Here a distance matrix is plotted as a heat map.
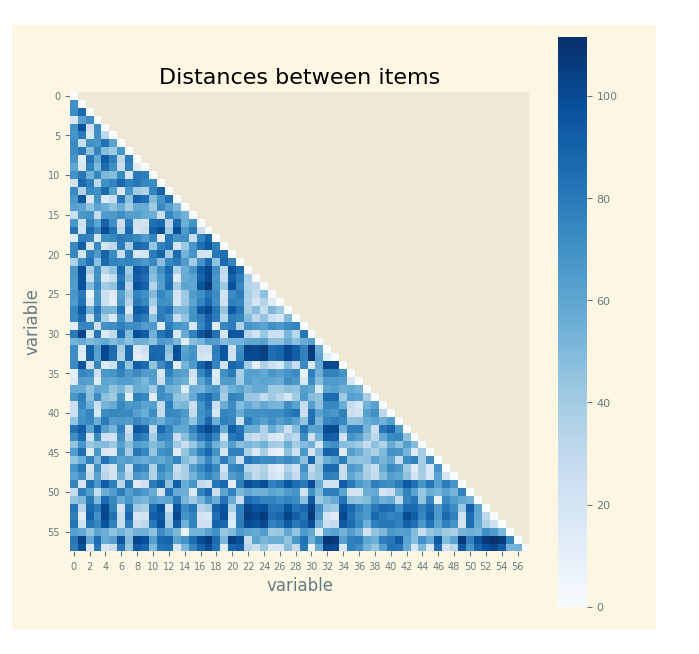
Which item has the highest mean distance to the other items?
56
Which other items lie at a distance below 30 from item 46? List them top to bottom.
21, 41, 51
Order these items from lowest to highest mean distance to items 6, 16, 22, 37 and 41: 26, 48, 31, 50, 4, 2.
31, 48, 26, 2, 50, 4
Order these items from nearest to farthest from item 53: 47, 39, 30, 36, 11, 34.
36, 39, 47, 11, 34, 30
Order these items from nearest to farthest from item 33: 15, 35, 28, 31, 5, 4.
31, 15, 35, 5, 28, 4
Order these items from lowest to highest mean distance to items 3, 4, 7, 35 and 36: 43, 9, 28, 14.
43, 14, 28, 9
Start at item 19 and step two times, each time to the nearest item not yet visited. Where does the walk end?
30
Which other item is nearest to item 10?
38
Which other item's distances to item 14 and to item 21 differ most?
55
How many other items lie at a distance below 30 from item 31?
4
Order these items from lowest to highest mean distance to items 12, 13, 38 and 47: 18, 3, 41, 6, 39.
6, 39, 41, 3, 18
